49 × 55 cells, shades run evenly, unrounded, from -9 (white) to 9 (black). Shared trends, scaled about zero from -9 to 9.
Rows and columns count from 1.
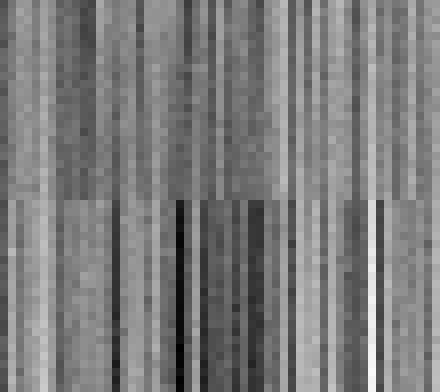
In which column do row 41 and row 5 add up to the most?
23
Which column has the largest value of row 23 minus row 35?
11
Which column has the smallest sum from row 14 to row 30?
47
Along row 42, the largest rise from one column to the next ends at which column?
48
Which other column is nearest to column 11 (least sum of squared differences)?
12
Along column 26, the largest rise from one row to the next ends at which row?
26
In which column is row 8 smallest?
36
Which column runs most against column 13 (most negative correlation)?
24
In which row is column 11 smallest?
35
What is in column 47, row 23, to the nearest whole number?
-4
